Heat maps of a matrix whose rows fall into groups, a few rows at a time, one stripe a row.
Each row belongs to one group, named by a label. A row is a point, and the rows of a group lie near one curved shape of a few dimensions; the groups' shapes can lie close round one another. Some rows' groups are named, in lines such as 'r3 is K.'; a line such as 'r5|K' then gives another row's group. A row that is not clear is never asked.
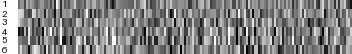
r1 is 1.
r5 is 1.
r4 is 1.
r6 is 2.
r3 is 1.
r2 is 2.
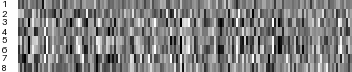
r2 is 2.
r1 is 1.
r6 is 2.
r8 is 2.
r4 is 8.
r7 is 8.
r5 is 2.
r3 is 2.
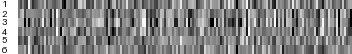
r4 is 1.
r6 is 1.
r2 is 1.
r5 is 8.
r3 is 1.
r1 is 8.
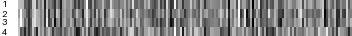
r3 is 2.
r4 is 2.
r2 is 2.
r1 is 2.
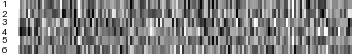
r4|2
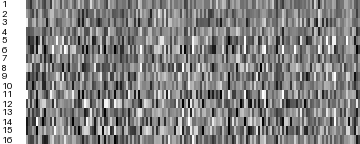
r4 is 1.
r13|2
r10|8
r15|2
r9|2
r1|1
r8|2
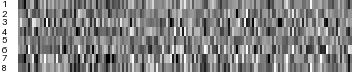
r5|1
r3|2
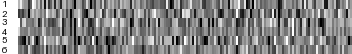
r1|2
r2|2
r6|8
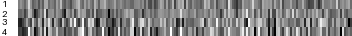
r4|8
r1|1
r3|1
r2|8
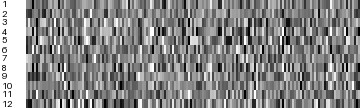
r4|1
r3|2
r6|1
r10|1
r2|1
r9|2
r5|2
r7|2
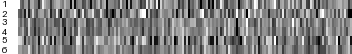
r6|1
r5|1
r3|8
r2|1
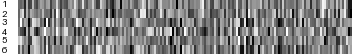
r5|2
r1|1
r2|1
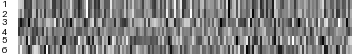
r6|2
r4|1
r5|8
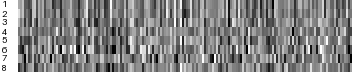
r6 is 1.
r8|8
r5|2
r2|2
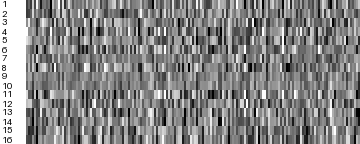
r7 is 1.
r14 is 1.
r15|2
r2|1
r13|1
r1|1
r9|1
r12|2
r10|1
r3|2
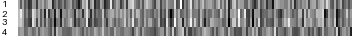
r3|2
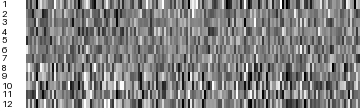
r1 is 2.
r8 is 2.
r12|2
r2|8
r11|8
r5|1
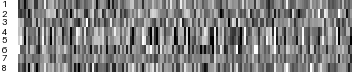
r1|8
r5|1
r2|2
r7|1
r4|1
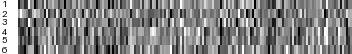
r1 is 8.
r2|2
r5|2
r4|2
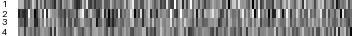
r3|8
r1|2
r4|1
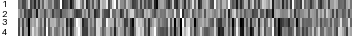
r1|1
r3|2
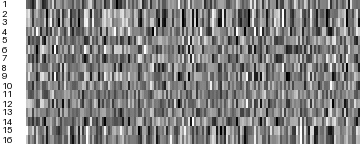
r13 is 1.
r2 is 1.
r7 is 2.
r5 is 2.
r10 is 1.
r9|2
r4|1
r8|1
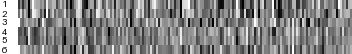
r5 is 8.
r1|2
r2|2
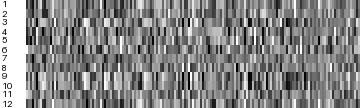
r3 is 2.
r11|2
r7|8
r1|8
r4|8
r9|2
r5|1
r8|2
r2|8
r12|8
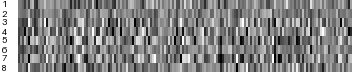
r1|8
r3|8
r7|2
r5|2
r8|8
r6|1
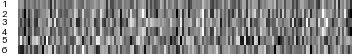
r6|1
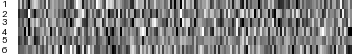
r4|1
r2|8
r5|8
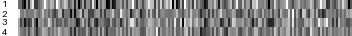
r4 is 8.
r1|8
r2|8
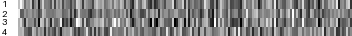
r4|2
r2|8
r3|1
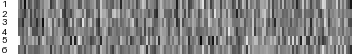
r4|1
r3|1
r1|1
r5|8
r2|1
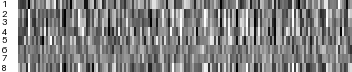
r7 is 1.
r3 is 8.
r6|1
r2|8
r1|2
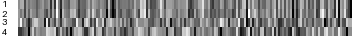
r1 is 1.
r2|1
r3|2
